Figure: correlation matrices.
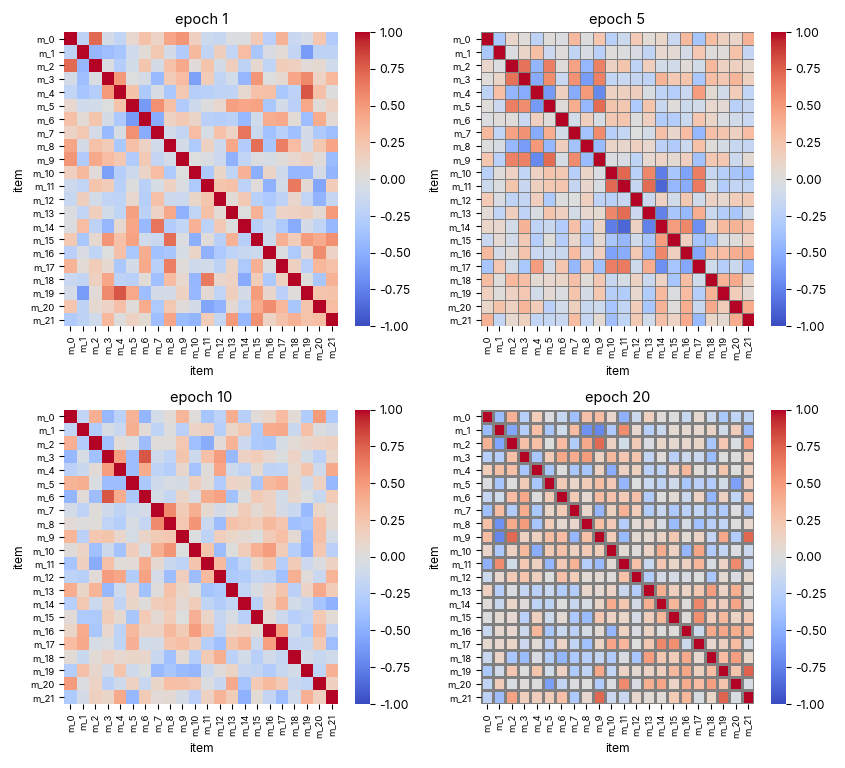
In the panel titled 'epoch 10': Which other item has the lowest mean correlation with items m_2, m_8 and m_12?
m_1
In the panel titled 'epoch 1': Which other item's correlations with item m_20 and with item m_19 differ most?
m_6
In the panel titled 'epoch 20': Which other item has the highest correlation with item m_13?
m_18
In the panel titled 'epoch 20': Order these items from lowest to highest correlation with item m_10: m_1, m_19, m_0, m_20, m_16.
m_16, m_1, m_19, m_20, m_0
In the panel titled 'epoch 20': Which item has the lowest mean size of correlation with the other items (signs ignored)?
m_12
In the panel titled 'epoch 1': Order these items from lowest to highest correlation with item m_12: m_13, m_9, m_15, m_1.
m_15, m_9, m_13, m_1
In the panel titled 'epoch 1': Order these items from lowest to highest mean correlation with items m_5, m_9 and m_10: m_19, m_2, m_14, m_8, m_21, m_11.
m_21, m_11, m_8, m_19, m_2, m_14
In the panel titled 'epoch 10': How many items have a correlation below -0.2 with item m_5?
6
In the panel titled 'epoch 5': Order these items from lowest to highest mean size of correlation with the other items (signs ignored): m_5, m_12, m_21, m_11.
m_12, m_21, m_5, m_11
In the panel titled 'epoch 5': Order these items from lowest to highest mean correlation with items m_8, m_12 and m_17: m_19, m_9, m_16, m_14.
m_9, m_14, m_16, m_19
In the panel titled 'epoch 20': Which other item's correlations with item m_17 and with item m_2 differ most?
m_8
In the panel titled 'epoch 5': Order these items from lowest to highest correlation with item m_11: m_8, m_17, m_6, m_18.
m_18, m_8, m_6, m_17
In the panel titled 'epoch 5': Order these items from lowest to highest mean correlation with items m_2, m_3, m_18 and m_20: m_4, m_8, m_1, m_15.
m_8, m_4, m_15, m_1
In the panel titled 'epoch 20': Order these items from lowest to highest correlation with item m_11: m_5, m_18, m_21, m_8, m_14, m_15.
m_5, m_8, m_21, m_18, m_15, m_14
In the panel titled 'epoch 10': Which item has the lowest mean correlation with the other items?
m_19
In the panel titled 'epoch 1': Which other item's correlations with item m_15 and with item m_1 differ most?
m_19
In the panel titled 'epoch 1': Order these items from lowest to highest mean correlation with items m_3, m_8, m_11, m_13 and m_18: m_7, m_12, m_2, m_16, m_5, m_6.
m_16, m_7, m_6, m_12, m_5, m_2
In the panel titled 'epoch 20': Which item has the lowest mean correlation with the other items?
m_1
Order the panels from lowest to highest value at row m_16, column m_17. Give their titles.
epoch 5, epoch 20, epoch 1, epoch 10
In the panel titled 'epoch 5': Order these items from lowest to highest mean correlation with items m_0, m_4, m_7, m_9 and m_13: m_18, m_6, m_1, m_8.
m_1, m_8, m_6, m_18
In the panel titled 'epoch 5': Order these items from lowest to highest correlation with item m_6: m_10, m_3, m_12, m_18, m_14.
m_14, m_3, m_12, m_18, m_10
